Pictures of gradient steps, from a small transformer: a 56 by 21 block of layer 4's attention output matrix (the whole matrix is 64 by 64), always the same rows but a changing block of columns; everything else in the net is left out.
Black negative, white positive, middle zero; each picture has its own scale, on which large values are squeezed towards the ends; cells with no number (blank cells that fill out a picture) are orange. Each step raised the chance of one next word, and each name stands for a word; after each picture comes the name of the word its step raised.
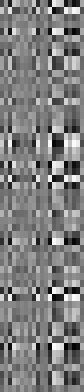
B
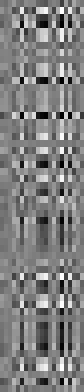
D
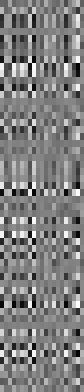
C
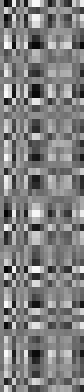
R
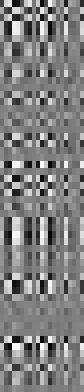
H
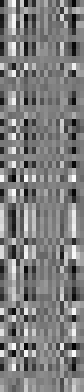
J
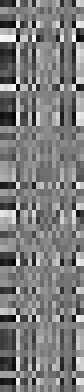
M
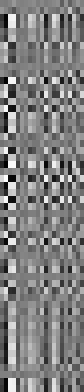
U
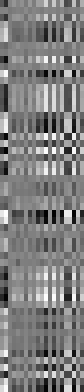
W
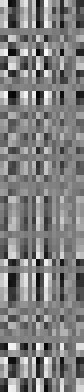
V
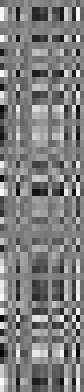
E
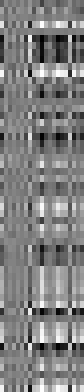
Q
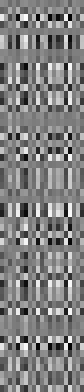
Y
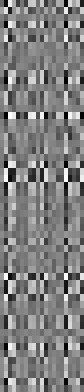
D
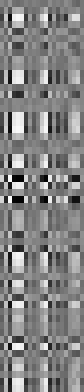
U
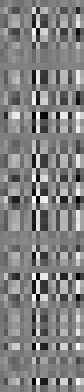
D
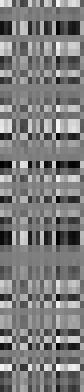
H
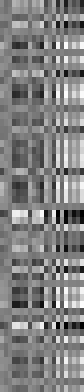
R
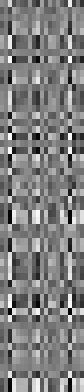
W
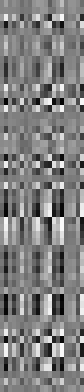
Y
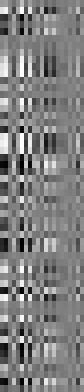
B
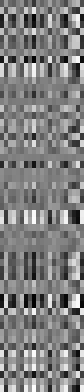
W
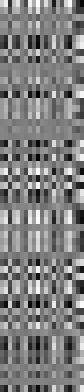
R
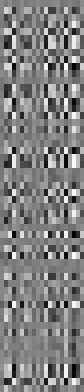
C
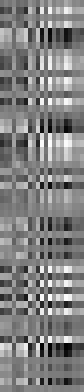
B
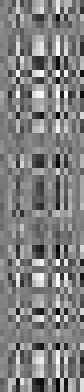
V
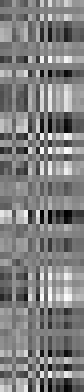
W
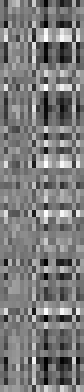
M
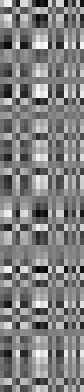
R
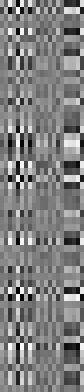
B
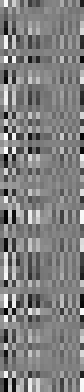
W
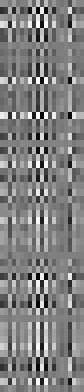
D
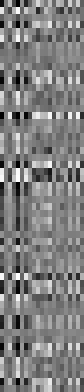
D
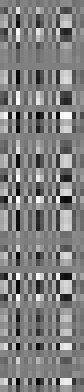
D
